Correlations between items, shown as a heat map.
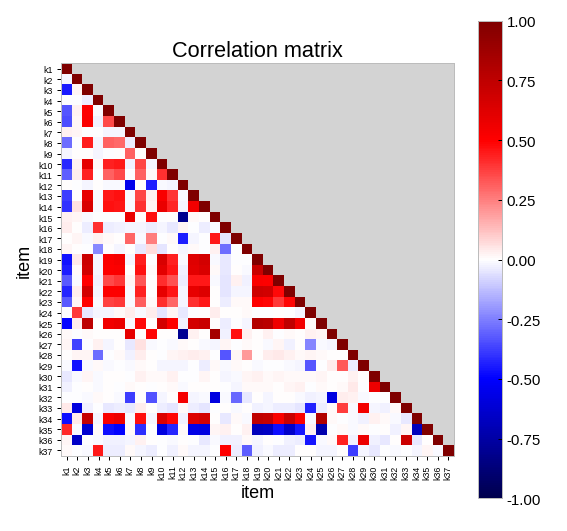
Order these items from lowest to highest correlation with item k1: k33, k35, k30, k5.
k5, k30, k33, k35
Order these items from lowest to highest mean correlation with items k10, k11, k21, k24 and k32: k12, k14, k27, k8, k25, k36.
k36, k27, k12, k8, k14, k25
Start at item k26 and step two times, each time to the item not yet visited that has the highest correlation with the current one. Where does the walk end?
k7
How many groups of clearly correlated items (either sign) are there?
5
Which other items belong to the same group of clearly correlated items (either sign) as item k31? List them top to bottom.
k30
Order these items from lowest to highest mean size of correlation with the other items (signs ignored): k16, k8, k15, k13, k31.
k31, k16, k15, k8, k13
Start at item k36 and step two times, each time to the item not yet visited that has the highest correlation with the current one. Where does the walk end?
k29
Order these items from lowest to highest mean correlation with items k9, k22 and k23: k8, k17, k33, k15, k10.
k33, k17, k15, k8, k10
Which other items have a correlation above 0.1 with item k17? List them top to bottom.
k7, k9, k15, k26
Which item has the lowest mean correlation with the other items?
k35
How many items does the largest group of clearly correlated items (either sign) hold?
17
